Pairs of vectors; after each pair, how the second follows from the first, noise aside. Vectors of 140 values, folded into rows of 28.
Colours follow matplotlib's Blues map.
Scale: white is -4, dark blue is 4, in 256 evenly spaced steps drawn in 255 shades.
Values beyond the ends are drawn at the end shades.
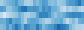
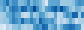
wrapped around.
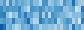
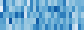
shuffled.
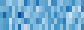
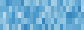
negated, shrunk.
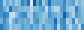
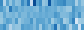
partly zeroed.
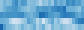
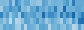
partly zeroed.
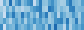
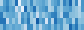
wrapped around.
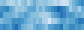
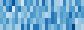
shuffled.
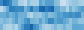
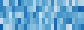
shuffled.
